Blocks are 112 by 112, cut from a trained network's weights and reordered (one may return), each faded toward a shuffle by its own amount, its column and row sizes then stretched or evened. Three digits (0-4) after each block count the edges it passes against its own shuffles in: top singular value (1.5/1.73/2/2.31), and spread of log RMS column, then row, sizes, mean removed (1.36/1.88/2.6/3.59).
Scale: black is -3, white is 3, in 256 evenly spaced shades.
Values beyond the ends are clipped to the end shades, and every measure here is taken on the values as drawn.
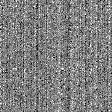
3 2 0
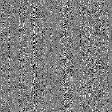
0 4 1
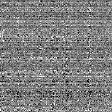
4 3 3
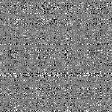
1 3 4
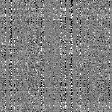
2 4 1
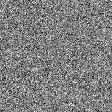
1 0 0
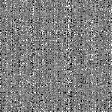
2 3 3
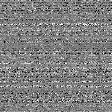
2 0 4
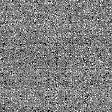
0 2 0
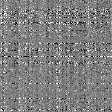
3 2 4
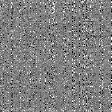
0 4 1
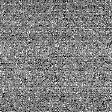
2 2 0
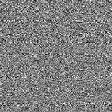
2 0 3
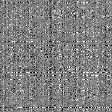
3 2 4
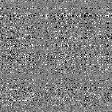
1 3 4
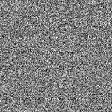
2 0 1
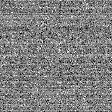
2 1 0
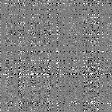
2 4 4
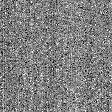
0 0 0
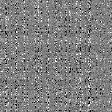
1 4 2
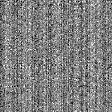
4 1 2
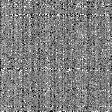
3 1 3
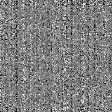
2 3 2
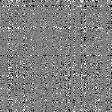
0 4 4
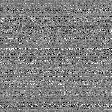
1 0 4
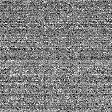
3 1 2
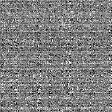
3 3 2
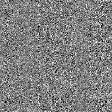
0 3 0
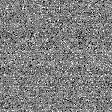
0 0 0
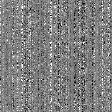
3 4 1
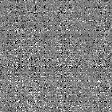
1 3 3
